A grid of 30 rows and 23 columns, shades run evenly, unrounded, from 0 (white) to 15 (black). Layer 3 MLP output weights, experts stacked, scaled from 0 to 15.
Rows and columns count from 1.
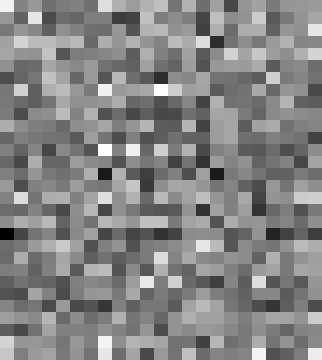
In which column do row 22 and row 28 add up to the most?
1
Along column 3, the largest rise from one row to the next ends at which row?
3
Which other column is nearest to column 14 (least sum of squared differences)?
6
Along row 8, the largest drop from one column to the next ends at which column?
8
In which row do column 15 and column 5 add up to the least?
21
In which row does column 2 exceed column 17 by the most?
10
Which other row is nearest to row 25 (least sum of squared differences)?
28
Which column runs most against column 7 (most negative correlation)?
14
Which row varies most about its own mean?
13
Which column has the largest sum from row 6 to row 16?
15
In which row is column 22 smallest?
17
